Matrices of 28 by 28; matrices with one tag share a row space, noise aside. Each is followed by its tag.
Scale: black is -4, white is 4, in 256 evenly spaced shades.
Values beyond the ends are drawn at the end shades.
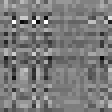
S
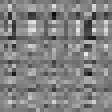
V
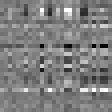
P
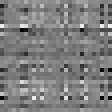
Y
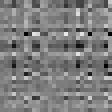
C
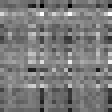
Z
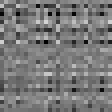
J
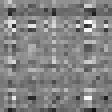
V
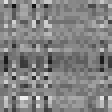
S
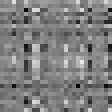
C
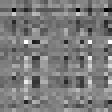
C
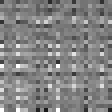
J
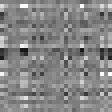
Y
